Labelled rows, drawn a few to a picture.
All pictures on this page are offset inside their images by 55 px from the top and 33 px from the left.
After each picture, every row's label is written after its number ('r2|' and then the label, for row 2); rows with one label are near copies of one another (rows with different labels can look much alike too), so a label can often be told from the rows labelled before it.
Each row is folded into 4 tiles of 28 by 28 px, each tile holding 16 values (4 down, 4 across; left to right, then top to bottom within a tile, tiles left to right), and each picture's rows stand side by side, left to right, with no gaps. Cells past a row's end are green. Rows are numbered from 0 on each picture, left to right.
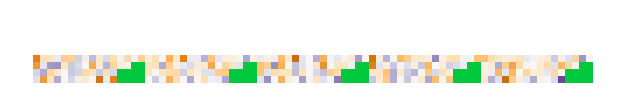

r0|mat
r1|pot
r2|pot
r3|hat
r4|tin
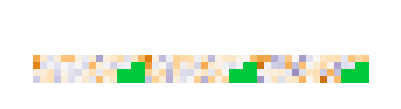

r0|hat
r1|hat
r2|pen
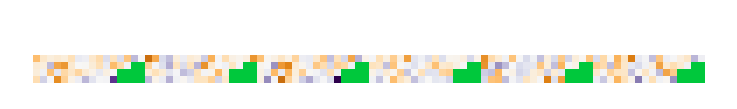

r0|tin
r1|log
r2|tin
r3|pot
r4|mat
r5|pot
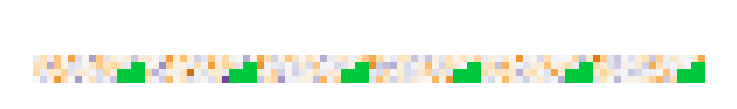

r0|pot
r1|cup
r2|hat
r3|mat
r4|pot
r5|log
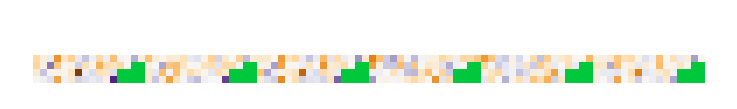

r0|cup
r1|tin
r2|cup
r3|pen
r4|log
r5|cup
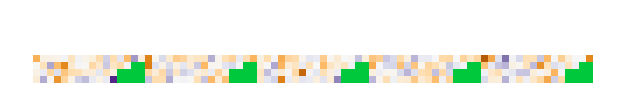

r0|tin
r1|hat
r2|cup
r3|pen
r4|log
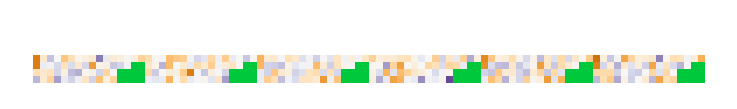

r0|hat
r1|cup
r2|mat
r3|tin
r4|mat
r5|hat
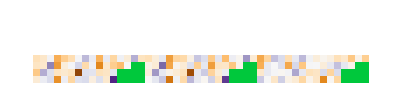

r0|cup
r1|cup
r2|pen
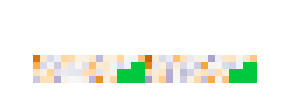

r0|hat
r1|hat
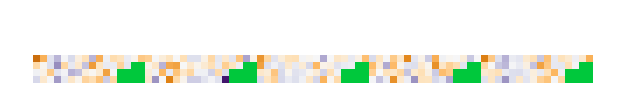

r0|log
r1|tin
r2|hat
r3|pot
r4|log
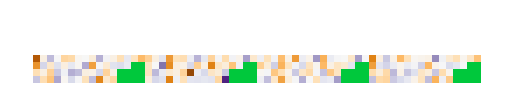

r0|hat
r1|cup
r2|pot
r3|hat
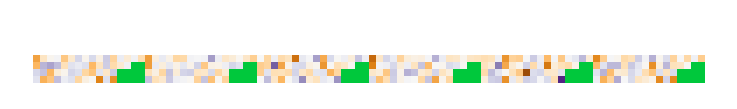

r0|mat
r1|hat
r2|pot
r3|hat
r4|cup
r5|mat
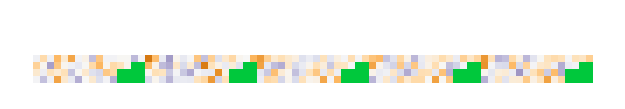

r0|pot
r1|log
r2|mat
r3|pen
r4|pen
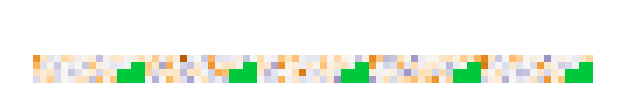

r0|hat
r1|pot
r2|cup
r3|pen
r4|hat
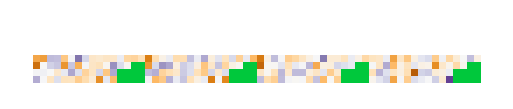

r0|pen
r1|mat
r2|hat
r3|cup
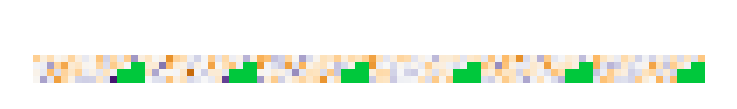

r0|tin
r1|cup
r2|pen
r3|hat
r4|pot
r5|mat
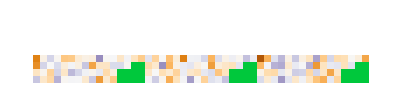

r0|hat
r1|pot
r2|log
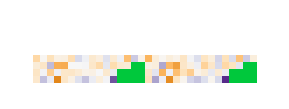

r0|tin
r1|tin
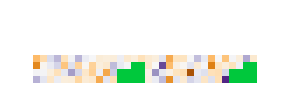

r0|pen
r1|cup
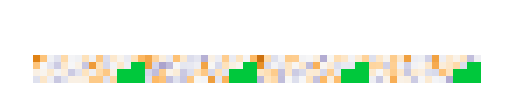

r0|log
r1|mat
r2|hat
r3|pot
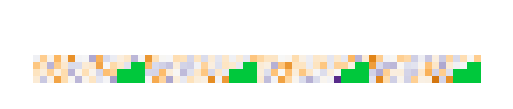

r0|pot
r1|mat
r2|tin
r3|mat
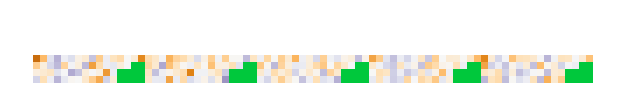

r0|log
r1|cup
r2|pot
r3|log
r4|hat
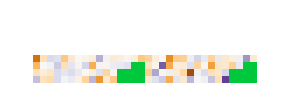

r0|hat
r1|cup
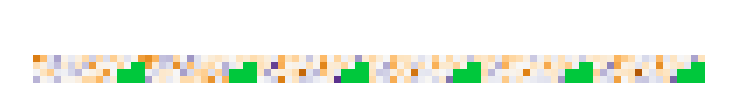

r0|log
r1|pen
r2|cup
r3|cup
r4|cup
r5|cup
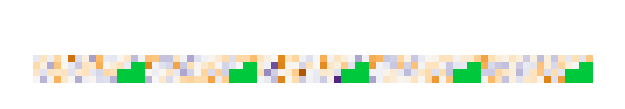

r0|pot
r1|pen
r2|cup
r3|pen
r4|mat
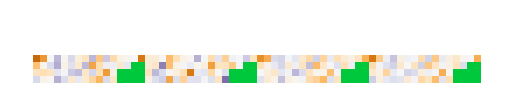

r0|log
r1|cup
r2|log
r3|log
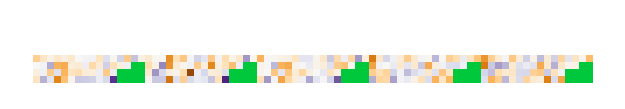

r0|tin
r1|cup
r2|tin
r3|hat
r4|mat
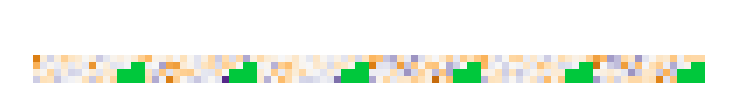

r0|hat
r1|tin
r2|tin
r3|pen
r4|hat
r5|pen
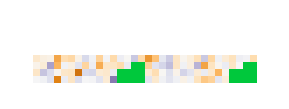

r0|cup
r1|log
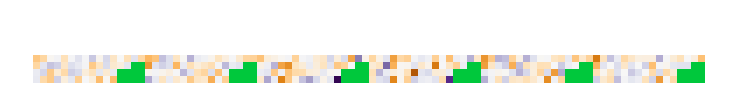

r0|mat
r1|pen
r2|tin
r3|cup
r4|pen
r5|hat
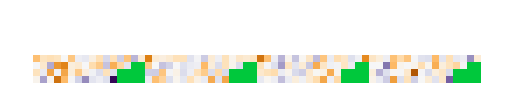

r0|tin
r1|mat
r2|log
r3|cup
